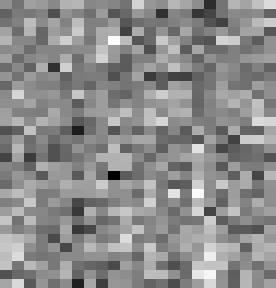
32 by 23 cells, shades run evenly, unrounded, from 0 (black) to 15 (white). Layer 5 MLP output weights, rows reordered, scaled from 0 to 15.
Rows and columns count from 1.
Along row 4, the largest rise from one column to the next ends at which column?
12
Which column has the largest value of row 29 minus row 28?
6
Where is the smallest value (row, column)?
20, 10
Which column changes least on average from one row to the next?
4
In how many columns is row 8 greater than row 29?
5
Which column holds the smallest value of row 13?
17
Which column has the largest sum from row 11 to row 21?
13
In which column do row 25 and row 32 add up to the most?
18
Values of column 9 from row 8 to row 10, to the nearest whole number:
7 7 8
